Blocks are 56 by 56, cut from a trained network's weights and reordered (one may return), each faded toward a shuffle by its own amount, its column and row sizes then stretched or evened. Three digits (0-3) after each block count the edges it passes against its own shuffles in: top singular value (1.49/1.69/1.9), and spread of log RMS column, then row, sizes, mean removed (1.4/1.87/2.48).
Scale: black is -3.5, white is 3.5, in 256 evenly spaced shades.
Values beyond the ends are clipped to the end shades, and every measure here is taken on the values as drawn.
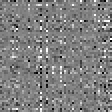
1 3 3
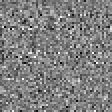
1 0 2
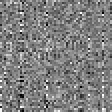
3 3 1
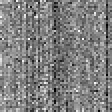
3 2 1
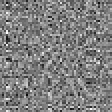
3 2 0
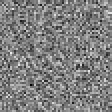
2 0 1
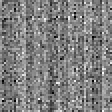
3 2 1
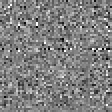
1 2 2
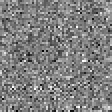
1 0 2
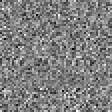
2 0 2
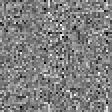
0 2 0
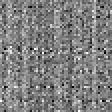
2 0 2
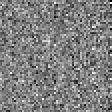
0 1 0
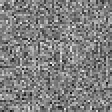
1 0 0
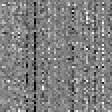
3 3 1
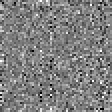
1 2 1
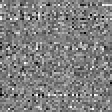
1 0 3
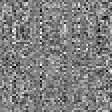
3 3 1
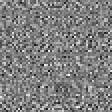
3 0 3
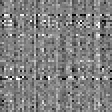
3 1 3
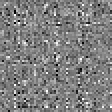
2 3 2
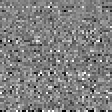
0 1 3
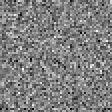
0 0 1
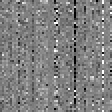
3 3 0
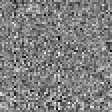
1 1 2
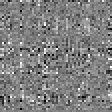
2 3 3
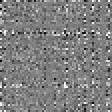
0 3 3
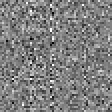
2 3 0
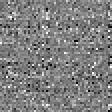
0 2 1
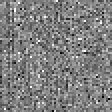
0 1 0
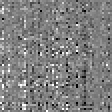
1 3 2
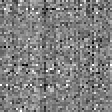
1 0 2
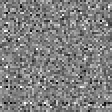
1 0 2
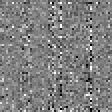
1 3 2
